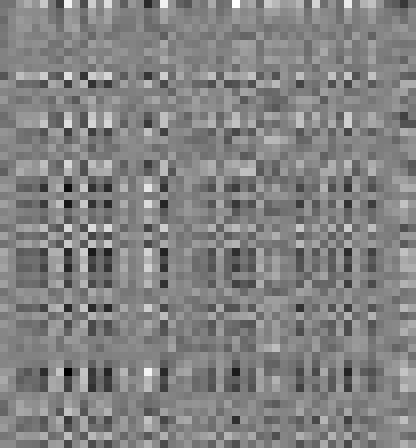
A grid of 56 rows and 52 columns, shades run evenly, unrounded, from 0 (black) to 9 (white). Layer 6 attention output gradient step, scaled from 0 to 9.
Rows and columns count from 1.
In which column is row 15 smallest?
51
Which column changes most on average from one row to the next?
9
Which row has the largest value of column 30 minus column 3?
1
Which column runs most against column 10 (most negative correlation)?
20
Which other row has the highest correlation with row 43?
44
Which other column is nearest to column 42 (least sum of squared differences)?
27
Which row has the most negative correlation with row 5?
40
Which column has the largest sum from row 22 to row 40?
19
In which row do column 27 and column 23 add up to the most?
10
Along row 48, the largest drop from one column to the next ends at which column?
12
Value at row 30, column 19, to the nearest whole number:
6
